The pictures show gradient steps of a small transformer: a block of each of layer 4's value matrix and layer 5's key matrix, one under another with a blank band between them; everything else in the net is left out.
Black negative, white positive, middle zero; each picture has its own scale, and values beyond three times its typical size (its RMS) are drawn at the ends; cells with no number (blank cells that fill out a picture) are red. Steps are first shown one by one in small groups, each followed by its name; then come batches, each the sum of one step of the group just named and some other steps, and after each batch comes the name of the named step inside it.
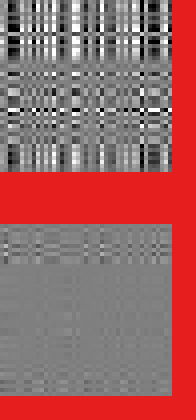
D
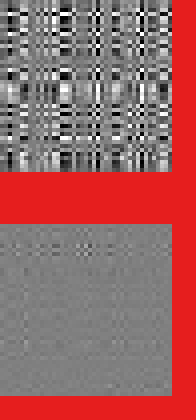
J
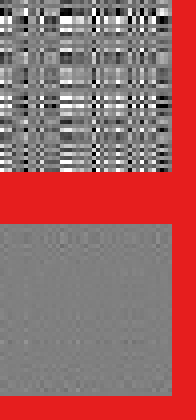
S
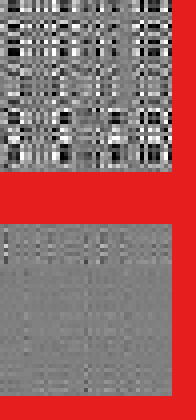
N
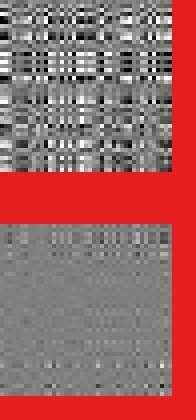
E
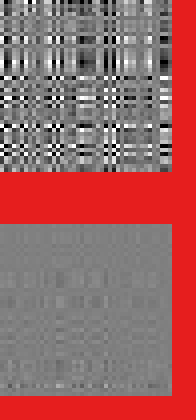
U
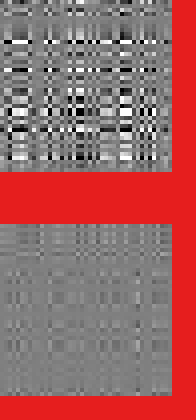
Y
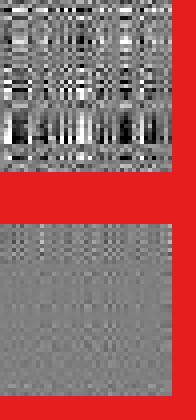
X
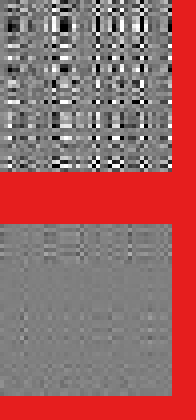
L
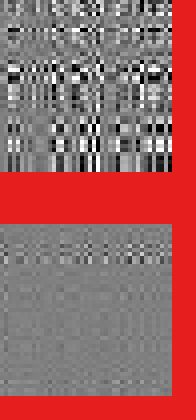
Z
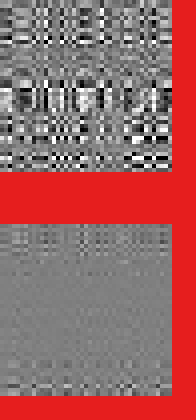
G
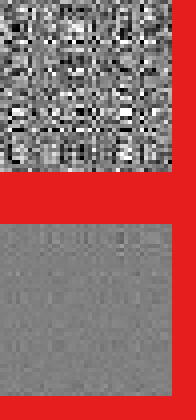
Y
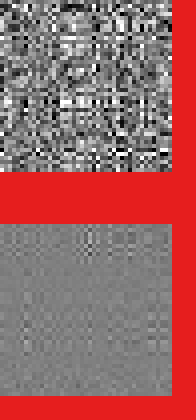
L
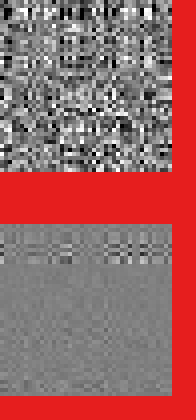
U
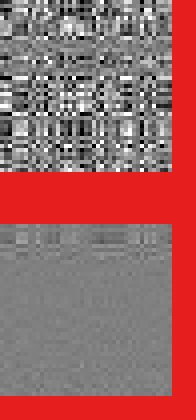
S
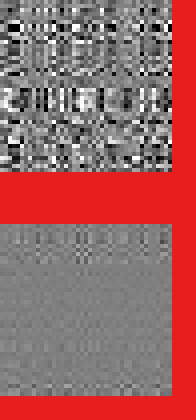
G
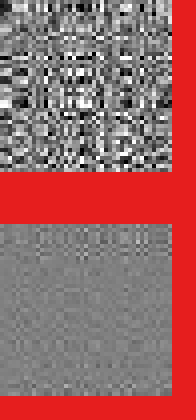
G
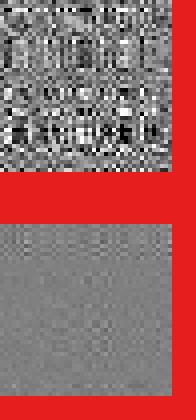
X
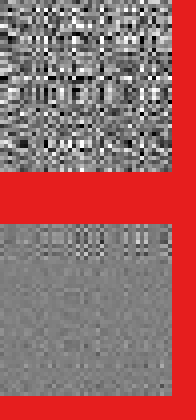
E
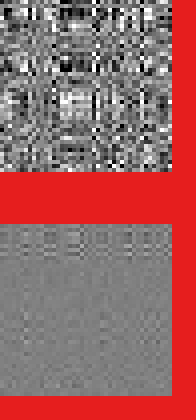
L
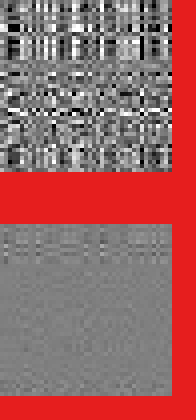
D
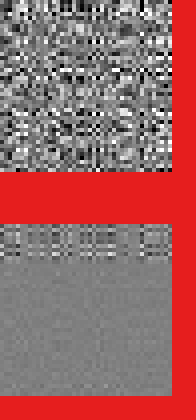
J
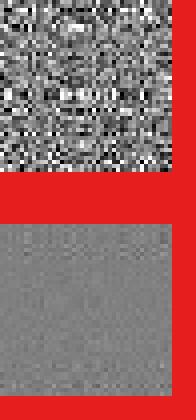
E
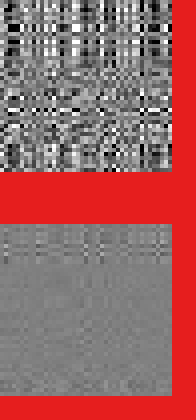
D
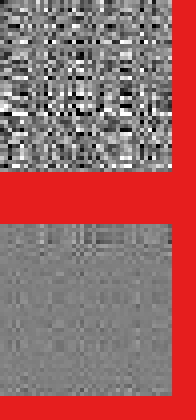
Y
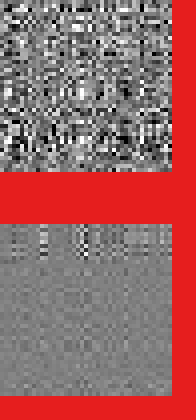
X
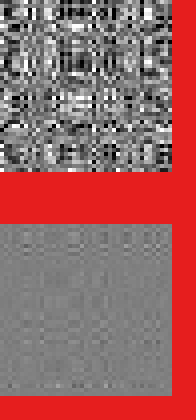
U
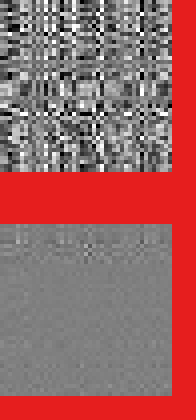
J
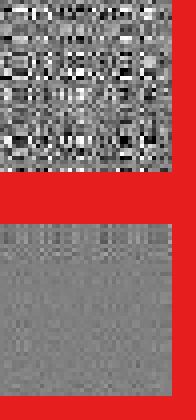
X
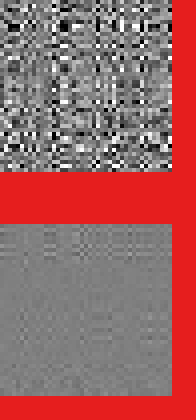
L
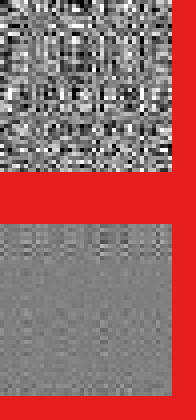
U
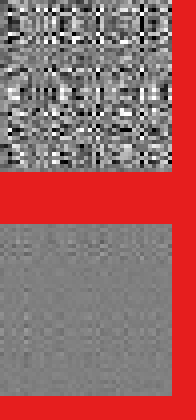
J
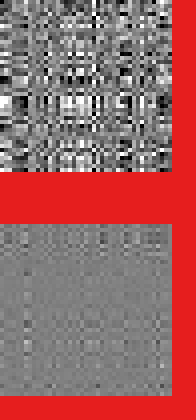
E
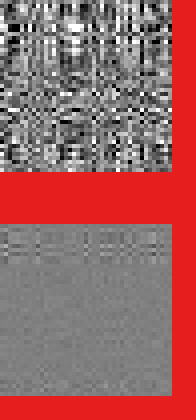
D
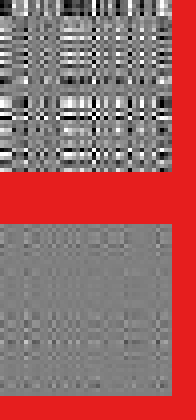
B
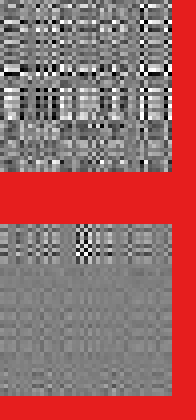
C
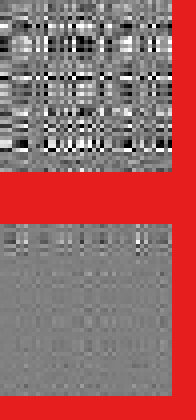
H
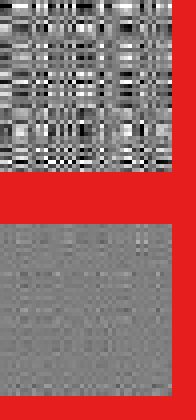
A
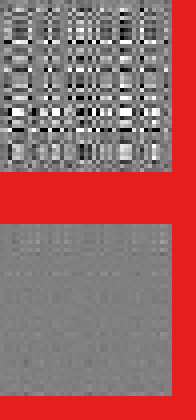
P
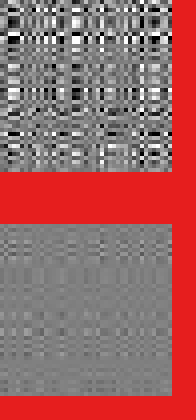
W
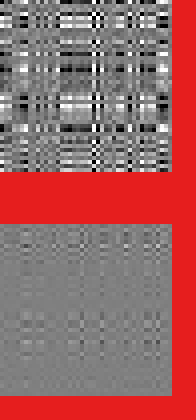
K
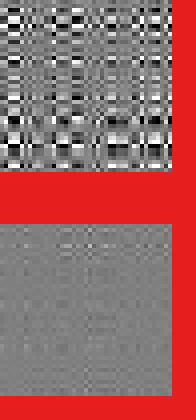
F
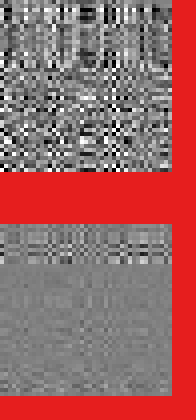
C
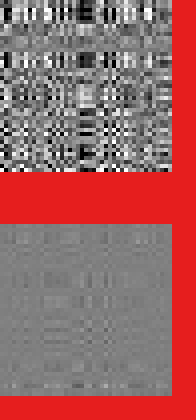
A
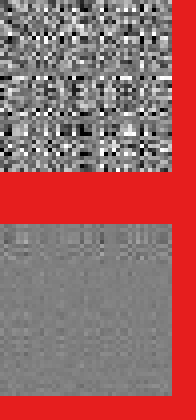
W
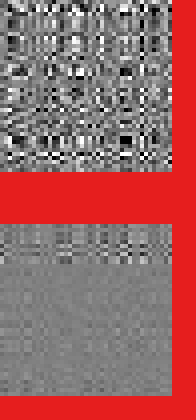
W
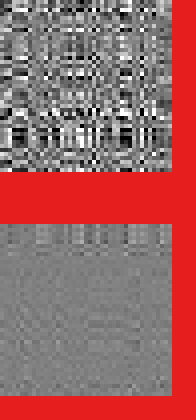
B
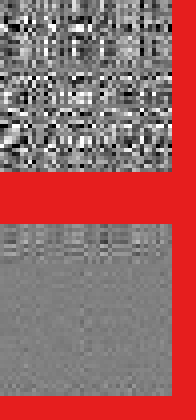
H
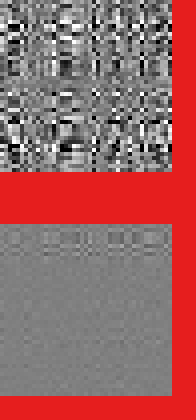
F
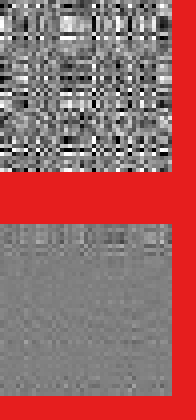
B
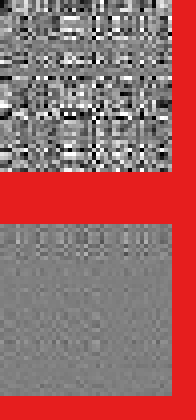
B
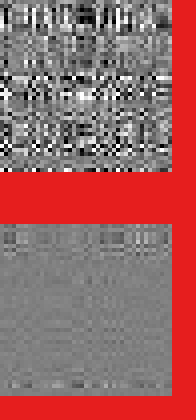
H
